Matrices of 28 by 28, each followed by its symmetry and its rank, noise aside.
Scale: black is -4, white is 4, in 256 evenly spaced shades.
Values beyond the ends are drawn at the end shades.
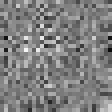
no symmetry, rank four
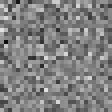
no symmetry, rank six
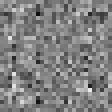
no symmetry, rank five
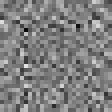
no symmetry, rank four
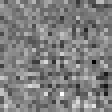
antisymmetric, rank six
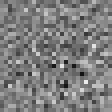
no symmetry, rank five
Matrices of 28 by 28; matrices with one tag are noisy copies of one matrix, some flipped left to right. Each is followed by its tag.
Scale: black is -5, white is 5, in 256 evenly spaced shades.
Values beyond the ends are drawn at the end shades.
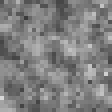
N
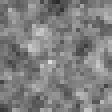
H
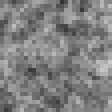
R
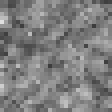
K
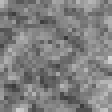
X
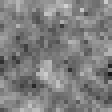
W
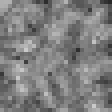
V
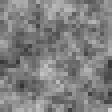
W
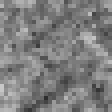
X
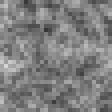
R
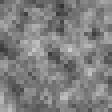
N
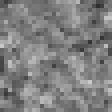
K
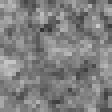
R
